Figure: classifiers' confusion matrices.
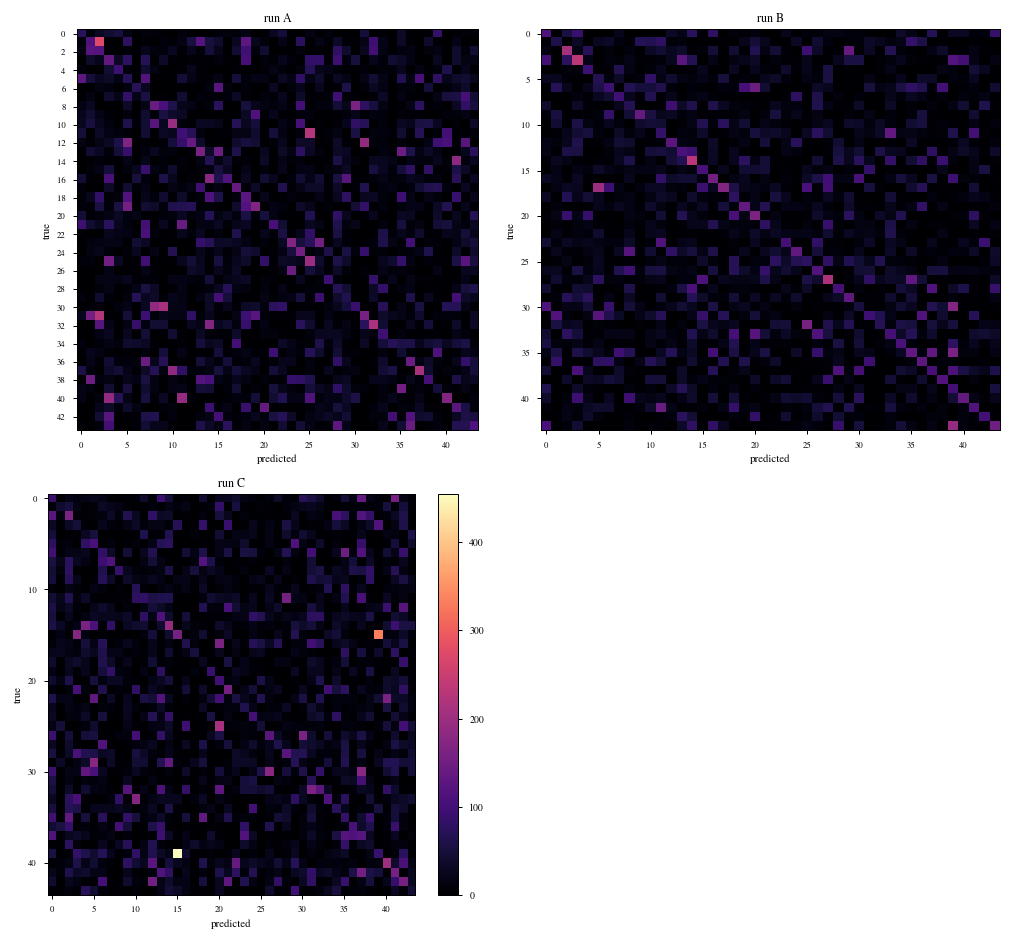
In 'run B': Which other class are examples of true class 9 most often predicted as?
6
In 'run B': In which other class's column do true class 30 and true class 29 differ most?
39
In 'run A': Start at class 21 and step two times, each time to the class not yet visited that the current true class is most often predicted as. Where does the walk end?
25
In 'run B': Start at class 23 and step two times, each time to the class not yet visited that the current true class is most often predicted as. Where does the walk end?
33
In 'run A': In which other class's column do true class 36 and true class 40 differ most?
11
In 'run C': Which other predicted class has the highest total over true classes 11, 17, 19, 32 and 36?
13
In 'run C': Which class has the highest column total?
0
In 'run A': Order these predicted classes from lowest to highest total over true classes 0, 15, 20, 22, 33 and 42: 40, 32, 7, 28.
40, 32, 28, 7
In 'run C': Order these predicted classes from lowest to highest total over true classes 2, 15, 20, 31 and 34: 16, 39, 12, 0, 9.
16, 9, 12, 0, 39
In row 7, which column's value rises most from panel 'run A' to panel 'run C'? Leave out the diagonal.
18
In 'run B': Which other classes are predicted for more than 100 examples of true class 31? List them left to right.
1, 5, 36
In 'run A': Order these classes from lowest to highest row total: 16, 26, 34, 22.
26, 22, 34, 16
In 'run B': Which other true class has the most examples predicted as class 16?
35
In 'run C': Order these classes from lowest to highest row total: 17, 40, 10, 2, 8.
10, 17, 8, 2, 40
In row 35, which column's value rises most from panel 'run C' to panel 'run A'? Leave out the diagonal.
39
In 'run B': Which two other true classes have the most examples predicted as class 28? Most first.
37, 43
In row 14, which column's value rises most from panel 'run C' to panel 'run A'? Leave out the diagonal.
41
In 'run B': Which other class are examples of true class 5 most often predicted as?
10
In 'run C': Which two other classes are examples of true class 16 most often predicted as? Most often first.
20, 31
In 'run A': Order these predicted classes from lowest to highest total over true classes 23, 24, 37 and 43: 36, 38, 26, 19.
19, 38, 26, 36
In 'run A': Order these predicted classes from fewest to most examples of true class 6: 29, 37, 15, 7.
37, 7, 29, 15
